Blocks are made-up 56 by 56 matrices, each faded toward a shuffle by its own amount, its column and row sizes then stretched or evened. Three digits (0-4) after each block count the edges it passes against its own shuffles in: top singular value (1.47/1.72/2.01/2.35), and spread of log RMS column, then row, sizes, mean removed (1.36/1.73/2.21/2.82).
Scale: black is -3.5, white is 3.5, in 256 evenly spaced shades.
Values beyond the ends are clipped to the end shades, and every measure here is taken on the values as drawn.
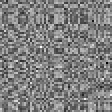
4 0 1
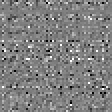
2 3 4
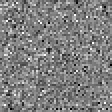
0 0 1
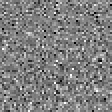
2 1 0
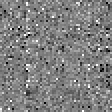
2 2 1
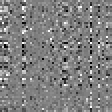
4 4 2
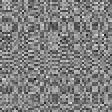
4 0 0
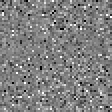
1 1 1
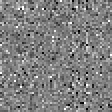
2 2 1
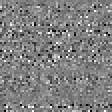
0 1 4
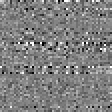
3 2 4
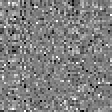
3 1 0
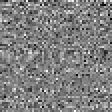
3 0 3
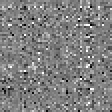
2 3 2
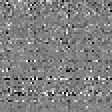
1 1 4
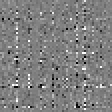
2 4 2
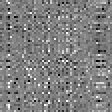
4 3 2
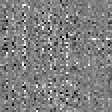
1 4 2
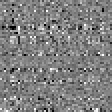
3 2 4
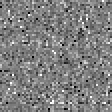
0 0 1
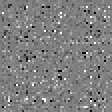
0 2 2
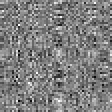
4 3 1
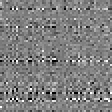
4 2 4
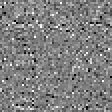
2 0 1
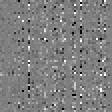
0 4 1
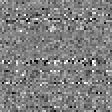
3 0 4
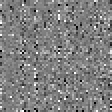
1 4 1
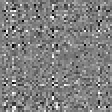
3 3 3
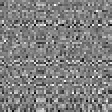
4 0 4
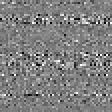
3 0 4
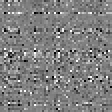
3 2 4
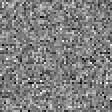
1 1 2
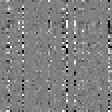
4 4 2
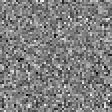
1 0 1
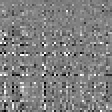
4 3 4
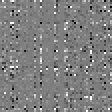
1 4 2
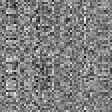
3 3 0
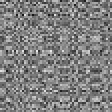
4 0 4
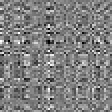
4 4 4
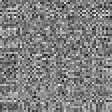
3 0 2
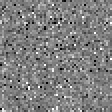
0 1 2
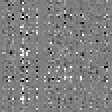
2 4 3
